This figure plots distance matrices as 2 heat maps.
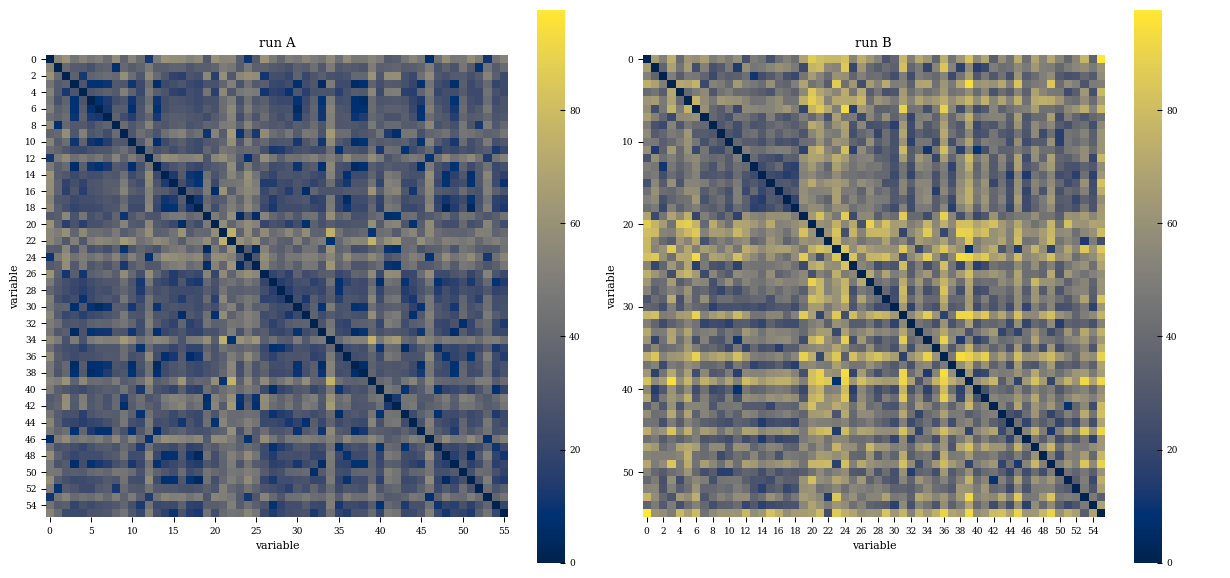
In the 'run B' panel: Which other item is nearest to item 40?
11
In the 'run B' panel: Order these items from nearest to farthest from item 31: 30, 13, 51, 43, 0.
13, 51, 30, 43, 0
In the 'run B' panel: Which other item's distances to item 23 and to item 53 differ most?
39
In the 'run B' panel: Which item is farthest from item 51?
20
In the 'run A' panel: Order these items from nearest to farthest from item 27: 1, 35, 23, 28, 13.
35, 28, 13, 1, 23
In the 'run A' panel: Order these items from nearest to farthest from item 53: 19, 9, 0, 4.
0, 19, 9, 4
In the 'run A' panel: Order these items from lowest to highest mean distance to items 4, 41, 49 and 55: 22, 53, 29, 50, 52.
29, 52, 50, 53, 22
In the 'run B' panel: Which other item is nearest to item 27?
8
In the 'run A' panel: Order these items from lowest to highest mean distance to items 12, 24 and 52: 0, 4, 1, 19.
0, 19, 1, 4
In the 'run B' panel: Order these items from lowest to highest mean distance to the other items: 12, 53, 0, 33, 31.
12, 33, 53, 0, 31
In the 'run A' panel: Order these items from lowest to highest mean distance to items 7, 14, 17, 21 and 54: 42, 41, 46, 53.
42, 41, 53, 46
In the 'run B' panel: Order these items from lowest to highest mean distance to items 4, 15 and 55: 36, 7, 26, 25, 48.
7, 25, 48, 26, 36
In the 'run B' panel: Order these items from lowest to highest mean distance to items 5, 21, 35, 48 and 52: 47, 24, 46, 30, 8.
46, 30, 8, 24, 47
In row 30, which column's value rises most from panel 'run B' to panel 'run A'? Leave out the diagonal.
46
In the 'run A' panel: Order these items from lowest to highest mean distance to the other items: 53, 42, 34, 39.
42, 53, 39, 34
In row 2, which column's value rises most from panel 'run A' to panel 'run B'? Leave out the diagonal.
20
